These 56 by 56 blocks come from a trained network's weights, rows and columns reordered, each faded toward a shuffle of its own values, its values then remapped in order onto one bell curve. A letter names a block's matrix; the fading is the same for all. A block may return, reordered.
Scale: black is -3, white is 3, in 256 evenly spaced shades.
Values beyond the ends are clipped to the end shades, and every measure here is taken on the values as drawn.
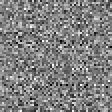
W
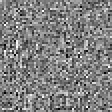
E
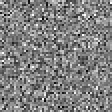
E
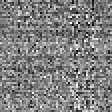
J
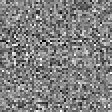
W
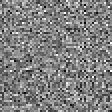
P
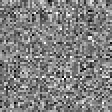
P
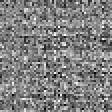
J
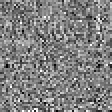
E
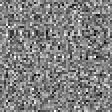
E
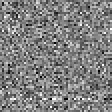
W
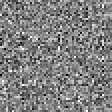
E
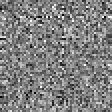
W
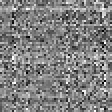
J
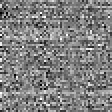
J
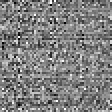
J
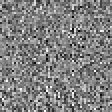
E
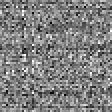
J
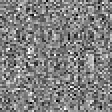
P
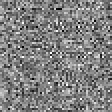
P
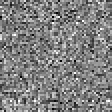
E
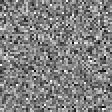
E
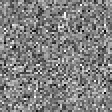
E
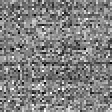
J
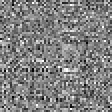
P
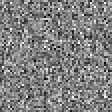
E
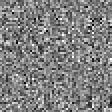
P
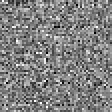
E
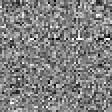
W
